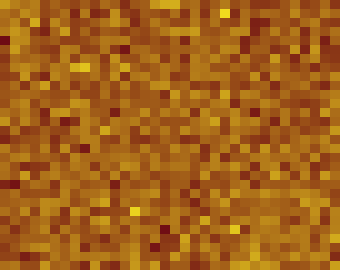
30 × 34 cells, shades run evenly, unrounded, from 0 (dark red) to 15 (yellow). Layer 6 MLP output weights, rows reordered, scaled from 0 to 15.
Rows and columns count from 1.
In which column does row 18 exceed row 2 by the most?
8
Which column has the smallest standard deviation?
29
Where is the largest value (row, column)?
2, 23
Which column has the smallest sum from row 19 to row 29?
17
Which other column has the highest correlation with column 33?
31
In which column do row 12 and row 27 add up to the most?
34
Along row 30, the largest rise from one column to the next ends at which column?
10
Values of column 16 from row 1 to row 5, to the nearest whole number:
10 5 8 6 5
